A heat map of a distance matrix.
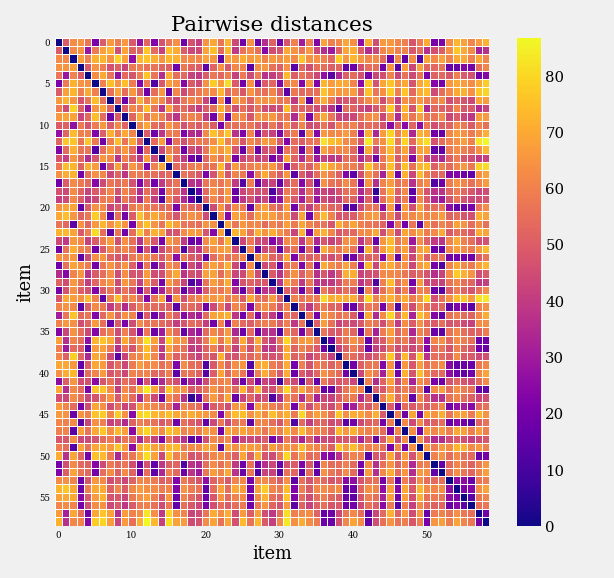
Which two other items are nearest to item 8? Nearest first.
38, 4
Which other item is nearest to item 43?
18
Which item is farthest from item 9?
5
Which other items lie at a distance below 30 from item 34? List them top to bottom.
7, 9, 21, 23
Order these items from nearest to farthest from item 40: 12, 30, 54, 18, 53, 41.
54, 53, 41, 30, 18, 12
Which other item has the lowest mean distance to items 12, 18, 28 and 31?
6
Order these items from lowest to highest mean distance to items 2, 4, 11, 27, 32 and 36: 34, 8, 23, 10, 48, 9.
48, 10, 8, 34, 9, 23
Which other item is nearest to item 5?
13
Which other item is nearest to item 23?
7
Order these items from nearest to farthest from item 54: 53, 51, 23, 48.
53, 48, 23, 51
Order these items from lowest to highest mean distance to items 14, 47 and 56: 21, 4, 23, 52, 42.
4, 52, 42, 21, 23
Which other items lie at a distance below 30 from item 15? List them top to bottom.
6, 12, 31
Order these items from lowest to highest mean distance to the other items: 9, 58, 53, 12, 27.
53, 27, 9, 58, 12
